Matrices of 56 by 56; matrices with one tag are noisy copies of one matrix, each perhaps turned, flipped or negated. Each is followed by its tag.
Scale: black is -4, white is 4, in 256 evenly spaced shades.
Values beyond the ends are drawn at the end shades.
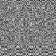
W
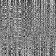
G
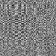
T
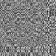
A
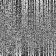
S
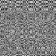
W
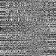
G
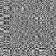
A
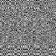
W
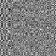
W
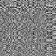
A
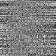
G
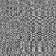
T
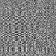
T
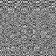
W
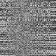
G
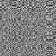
A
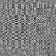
T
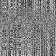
G
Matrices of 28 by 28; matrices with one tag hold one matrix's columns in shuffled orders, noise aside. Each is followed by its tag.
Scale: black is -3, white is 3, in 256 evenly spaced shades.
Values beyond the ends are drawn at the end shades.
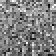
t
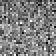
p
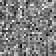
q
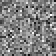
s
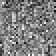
p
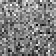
t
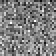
p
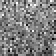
t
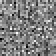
q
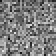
p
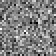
s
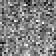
p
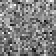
t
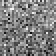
t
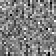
q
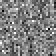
q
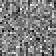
q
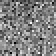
p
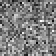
p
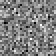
s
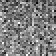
p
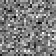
s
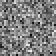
s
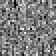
q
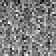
p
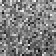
t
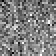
p
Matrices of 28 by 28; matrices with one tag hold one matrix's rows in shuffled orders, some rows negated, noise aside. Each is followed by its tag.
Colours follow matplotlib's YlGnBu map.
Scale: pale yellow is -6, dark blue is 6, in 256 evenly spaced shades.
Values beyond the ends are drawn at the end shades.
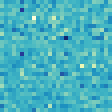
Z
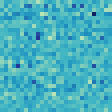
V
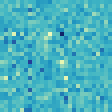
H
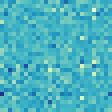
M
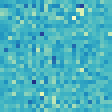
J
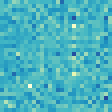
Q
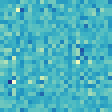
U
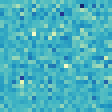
Z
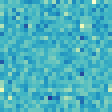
M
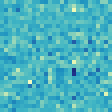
Q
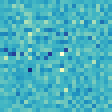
H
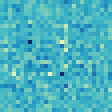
H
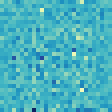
J
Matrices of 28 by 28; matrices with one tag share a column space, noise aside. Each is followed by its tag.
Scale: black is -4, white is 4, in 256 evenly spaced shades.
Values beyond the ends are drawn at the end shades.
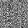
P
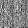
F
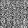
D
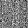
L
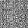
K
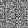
P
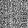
L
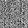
L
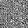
L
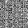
P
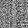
K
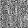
F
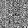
D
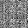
L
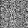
K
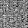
K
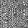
P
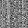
K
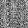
L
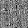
F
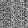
P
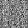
F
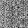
D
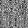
F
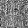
F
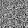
D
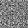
L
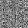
K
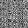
L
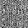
F
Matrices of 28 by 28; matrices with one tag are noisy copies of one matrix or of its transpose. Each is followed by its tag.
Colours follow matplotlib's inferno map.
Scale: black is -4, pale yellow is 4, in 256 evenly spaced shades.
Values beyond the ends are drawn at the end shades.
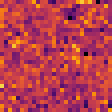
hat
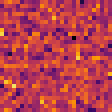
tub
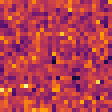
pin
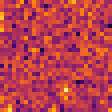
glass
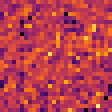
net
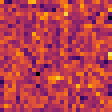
tub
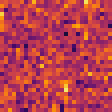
glass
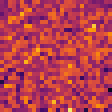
net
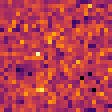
net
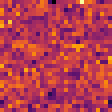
hat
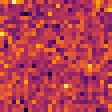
glass
